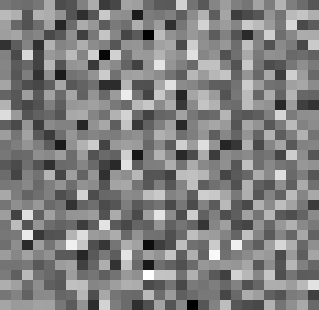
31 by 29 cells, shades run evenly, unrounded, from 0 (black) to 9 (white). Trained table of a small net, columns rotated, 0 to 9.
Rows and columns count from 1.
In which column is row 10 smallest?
17
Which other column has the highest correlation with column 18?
9
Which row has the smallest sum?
21
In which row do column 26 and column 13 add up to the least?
16
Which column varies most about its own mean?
10
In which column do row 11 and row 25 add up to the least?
3
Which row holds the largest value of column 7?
25
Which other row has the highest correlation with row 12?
29
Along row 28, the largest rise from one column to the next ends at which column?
22
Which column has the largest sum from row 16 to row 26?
12
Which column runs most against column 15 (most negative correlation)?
26
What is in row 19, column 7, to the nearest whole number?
4
